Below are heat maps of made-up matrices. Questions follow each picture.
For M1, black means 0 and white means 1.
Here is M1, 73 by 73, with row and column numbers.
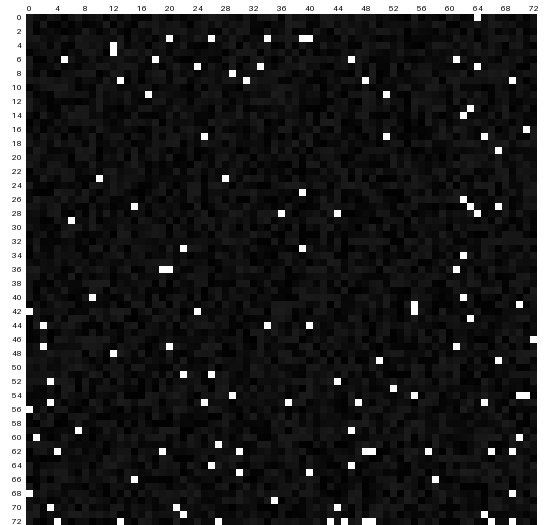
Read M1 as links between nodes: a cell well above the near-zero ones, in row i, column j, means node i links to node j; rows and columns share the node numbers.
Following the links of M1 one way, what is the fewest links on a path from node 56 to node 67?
6
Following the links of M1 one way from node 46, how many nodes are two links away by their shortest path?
9
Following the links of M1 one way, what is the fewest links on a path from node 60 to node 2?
3
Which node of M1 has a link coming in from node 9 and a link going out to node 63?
node 13
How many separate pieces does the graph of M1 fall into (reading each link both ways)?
3
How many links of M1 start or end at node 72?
10
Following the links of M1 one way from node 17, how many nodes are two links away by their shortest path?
5
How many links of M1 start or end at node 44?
6
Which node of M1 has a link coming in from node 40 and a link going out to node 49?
node 62
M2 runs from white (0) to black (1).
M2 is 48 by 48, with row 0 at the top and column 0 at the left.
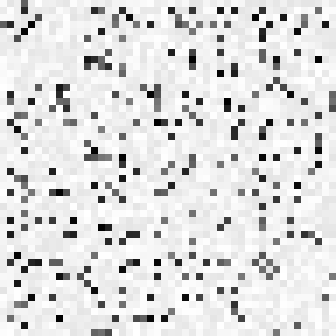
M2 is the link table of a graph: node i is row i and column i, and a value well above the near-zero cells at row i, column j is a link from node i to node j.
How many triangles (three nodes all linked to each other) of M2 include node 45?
0
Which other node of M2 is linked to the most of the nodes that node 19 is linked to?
node 1
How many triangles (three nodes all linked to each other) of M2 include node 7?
1
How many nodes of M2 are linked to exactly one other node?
3
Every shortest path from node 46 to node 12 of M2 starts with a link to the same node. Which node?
node 3
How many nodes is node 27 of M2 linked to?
11
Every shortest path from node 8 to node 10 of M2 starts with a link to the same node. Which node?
node 37
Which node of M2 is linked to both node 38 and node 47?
node 39
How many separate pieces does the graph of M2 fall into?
3
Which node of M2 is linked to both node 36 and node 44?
node 24
